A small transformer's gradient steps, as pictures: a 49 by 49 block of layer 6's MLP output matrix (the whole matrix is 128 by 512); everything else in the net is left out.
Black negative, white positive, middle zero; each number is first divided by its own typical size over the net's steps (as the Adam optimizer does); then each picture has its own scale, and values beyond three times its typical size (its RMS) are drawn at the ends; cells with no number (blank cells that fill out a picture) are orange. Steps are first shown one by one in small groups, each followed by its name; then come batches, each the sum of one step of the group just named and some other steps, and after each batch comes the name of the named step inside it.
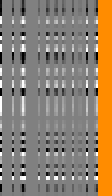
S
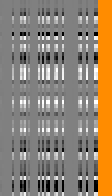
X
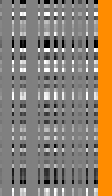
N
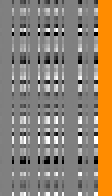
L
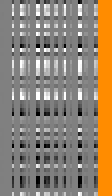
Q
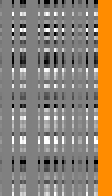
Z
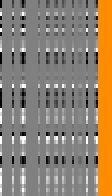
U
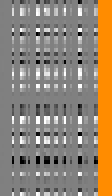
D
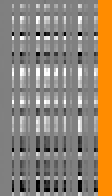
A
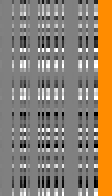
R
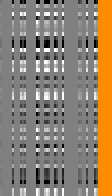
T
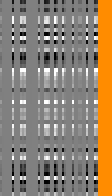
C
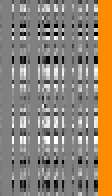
L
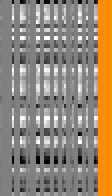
D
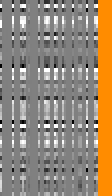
C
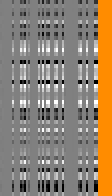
X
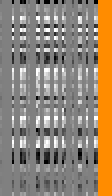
Z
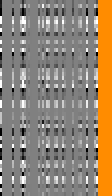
S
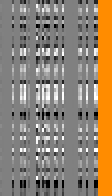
R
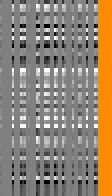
C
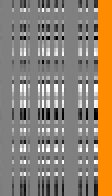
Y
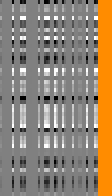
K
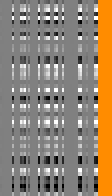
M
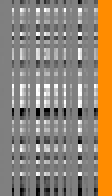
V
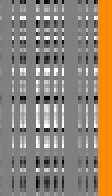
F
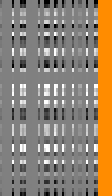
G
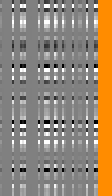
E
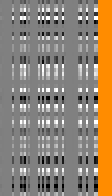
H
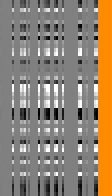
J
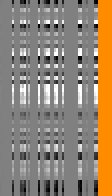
J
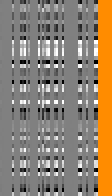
Y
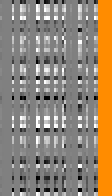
F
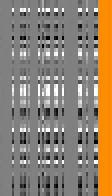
J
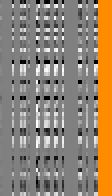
F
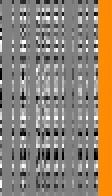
F
